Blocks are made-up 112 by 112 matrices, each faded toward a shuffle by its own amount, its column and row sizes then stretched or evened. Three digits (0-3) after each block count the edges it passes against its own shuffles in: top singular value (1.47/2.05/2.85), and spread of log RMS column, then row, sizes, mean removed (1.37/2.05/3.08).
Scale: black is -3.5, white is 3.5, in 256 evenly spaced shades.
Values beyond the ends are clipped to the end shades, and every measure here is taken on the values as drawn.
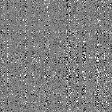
0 3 2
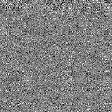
2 1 2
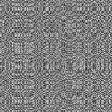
3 3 1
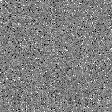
1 0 0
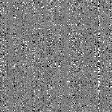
1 3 2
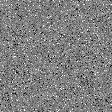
0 0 1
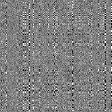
3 3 2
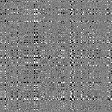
3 3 3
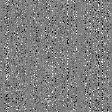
0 3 0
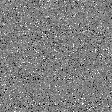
0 0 1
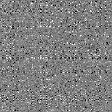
2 2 2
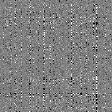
2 3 2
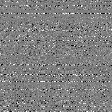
2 0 3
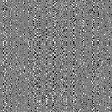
3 3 0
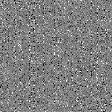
2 2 0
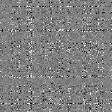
0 3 3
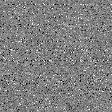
1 0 2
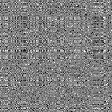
3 1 2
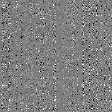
1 3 1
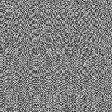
3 0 1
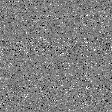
0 0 2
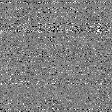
1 1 3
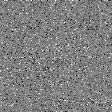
0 0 2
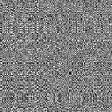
3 2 2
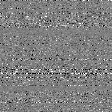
2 0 3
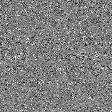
0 0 2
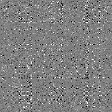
2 2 2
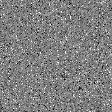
0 1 0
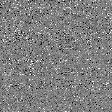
1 1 2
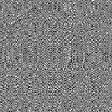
3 2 1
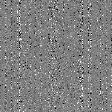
1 3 0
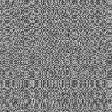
3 2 1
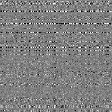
3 1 3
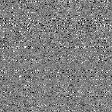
1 1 3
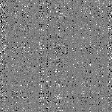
1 3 2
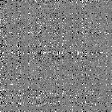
1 3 3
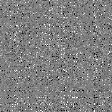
1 2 2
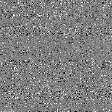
0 1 3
